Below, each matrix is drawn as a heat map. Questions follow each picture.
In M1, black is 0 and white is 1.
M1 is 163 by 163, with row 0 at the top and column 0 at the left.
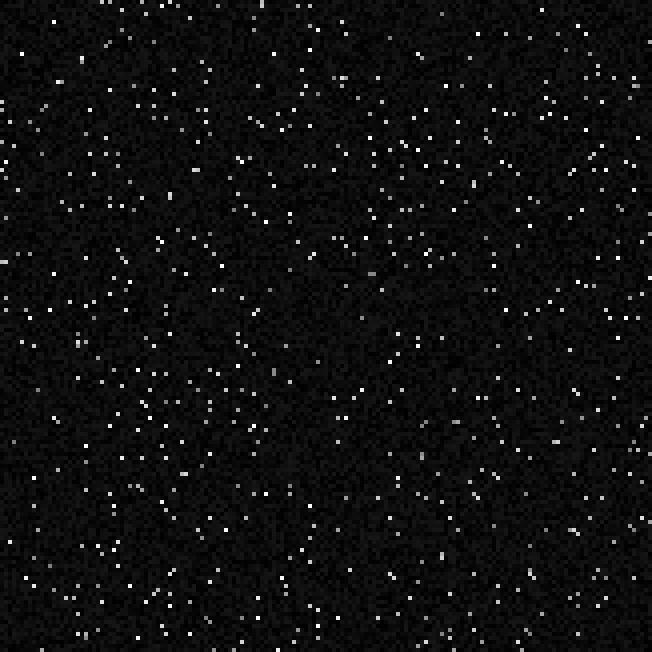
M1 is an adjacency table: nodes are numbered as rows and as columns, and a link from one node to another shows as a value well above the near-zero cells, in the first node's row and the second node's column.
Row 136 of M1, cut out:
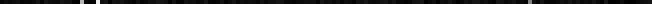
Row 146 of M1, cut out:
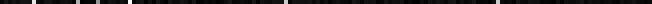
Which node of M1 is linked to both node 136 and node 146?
node 24
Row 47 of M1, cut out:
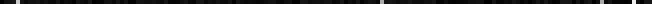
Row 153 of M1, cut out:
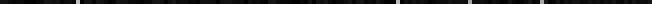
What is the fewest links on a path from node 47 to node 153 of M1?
3
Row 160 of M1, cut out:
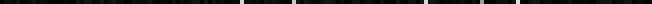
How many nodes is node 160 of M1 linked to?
5
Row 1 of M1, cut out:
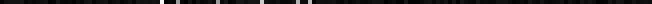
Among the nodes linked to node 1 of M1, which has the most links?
node 77
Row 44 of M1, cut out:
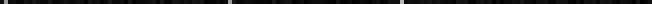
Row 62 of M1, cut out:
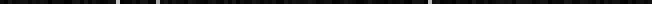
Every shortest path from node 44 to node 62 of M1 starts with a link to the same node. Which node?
node 100
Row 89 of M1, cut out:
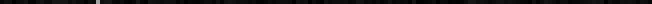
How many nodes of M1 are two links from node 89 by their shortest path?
3
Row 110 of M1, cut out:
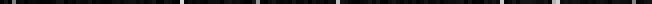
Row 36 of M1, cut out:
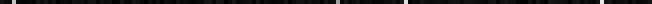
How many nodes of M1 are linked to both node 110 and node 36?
2
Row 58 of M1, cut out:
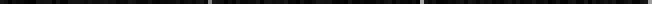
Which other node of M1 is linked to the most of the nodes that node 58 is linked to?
node 113
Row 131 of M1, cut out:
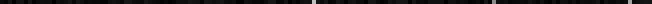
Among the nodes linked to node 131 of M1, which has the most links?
node 123
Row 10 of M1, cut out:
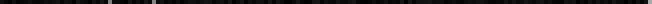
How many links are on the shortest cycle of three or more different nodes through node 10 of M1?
4
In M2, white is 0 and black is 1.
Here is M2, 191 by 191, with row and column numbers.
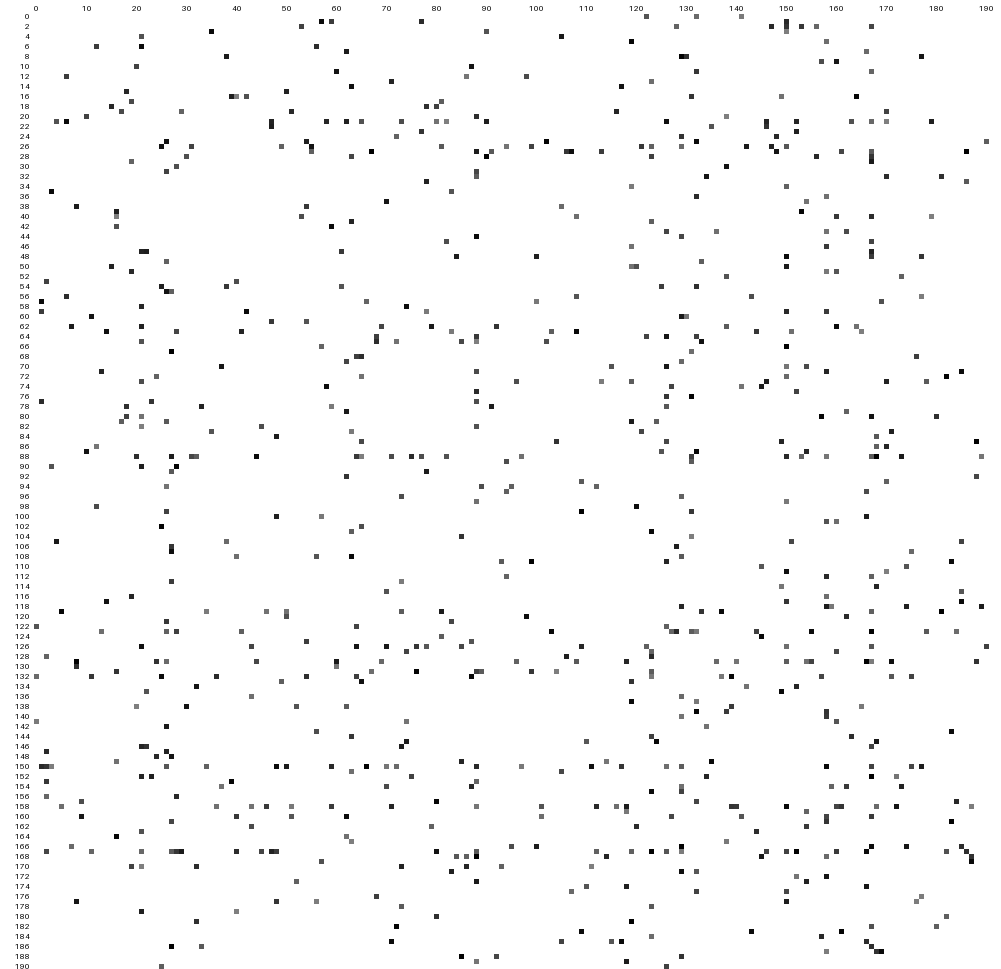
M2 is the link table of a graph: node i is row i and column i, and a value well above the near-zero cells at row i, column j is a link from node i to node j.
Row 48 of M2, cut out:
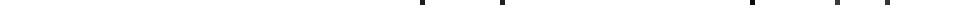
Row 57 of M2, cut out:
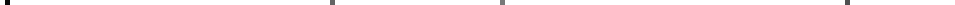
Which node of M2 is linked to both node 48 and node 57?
node 100
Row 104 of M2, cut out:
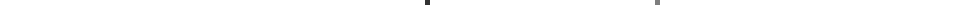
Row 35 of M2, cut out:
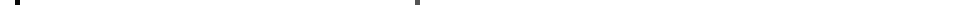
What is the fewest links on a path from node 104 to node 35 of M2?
5
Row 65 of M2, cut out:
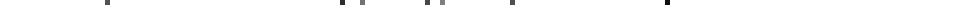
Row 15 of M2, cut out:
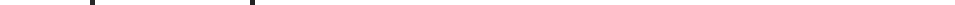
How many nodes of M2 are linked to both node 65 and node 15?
0
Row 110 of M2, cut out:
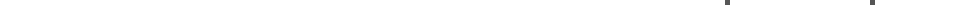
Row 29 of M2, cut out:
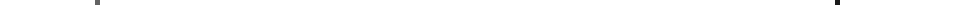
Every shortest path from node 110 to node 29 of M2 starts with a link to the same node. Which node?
node 174
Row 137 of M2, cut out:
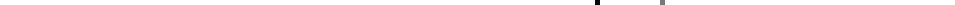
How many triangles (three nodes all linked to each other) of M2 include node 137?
0
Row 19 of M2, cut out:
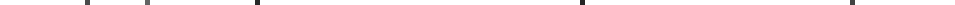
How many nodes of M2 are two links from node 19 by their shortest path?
10
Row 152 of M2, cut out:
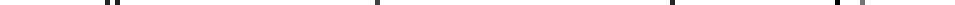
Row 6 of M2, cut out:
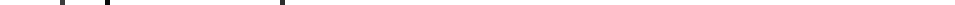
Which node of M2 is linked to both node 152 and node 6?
node 21
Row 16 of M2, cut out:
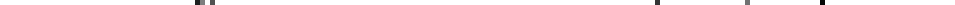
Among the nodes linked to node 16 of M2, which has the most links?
node 131
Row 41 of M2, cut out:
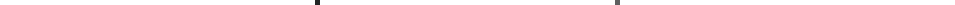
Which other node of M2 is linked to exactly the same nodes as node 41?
node 103
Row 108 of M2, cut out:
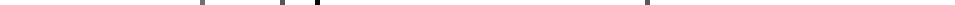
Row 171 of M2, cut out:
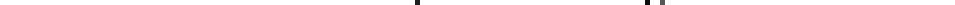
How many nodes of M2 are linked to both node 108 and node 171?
1
